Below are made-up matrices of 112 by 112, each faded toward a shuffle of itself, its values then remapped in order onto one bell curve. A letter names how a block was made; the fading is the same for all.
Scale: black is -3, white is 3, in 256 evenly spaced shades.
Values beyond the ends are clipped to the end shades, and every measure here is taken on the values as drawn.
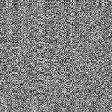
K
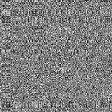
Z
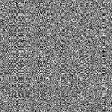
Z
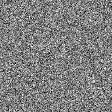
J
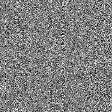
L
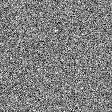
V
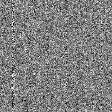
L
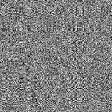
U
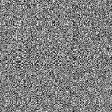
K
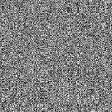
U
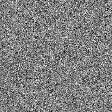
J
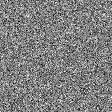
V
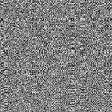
Z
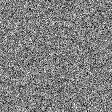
V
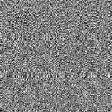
Z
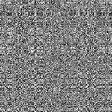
Z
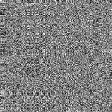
U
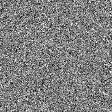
J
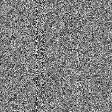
L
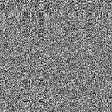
K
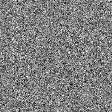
J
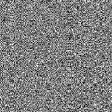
K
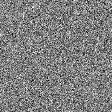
J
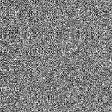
K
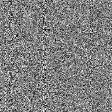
L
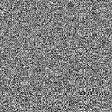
U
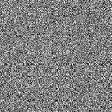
K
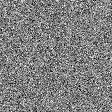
V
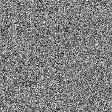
J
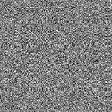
U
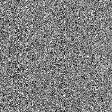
L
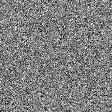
J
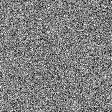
V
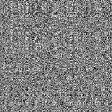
K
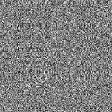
K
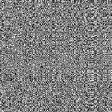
Z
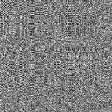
Z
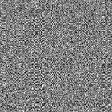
Z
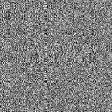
K
